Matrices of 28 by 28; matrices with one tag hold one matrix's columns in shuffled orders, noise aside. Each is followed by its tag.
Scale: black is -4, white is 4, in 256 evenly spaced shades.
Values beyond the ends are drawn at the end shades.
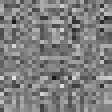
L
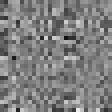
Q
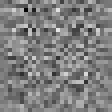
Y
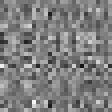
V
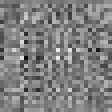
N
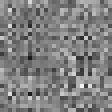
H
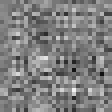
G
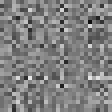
L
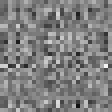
V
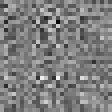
L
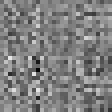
G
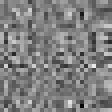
V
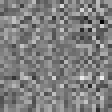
L
